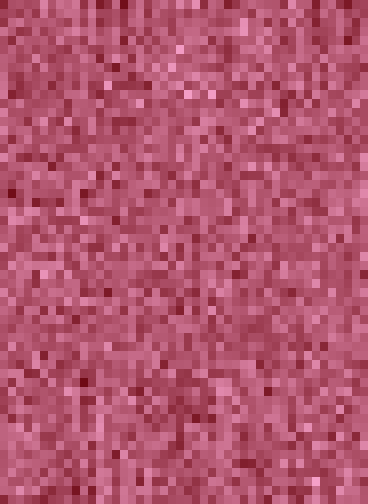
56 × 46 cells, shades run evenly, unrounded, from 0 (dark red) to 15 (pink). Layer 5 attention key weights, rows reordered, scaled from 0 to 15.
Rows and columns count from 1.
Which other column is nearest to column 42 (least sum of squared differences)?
20
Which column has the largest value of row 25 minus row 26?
11
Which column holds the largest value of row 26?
31
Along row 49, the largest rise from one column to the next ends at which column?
43
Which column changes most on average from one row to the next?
27
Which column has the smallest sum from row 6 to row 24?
13
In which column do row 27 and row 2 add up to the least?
32
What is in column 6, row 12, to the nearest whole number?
7
